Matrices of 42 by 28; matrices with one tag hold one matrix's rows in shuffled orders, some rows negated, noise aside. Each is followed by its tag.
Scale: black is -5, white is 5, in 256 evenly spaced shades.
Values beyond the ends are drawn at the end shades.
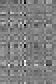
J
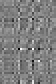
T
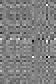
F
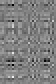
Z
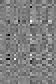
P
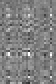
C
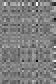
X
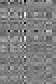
J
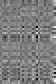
X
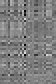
J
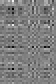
Z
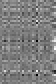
X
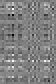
Z
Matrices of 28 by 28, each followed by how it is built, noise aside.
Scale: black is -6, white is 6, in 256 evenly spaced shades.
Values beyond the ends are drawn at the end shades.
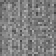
blocks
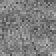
smooth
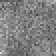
smooth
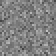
repeating rows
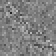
banded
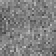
smooth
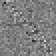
banded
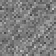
Hankel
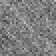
Toeplitz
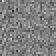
repeating rows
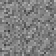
repeating rows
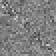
banded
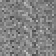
repeating rows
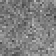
smooth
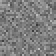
Toeplitz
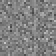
repeating rows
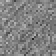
Hankel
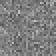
repeating rows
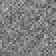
Hankel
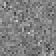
banded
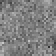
smooth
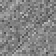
Hankel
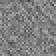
Toeplitz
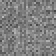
blocks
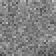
smooth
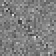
banded
